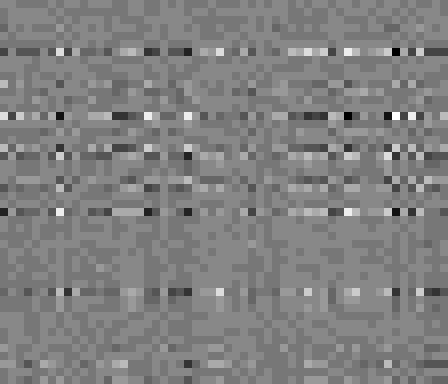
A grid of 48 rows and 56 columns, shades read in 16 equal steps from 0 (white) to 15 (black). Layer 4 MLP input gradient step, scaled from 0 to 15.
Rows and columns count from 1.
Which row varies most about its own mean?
15
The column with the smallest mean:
28
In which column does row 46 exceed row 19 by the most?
24
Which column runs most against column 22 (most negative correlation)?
10
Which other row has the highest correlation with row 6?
36
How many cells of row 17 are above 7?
29
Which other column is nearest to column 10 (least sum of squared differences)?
27
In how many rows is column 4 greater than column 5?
16
